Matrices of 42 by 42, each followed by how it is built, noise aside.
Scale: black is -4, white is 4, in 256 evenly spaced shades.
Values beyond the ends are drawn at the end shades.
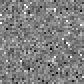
sparse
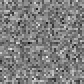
repeating columns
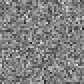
blocks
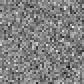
noise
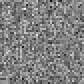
blocks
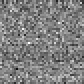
repeating columns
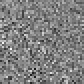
lower triangular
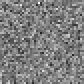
noise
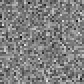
noise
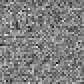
blocks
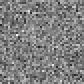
blocks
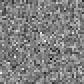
noise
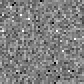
sparse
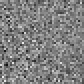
lower triangular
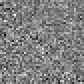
lower triangular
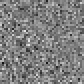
lower triangular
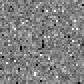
sparse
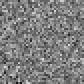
noise
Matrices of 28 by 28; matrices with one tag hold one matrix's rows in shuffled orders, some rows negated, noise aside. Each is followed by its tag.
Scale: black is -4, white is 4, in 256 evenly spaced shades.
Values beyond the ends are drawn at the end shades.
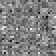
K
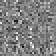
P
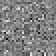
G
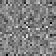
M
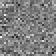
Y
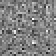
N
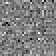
G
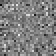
Y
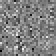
P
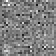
G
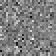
P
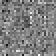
G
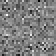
G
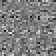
K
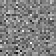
P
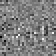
Y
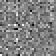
P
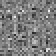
N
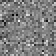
Y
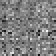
K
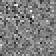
P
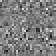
M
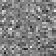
K
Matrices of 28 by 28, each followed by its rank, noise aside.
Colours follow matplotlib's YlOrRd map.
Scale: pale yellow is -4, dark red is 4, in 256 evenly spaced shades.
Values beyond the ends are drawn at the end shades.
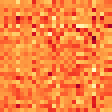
four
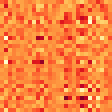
three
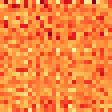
six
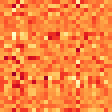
four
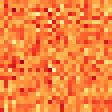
six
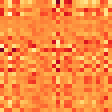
three
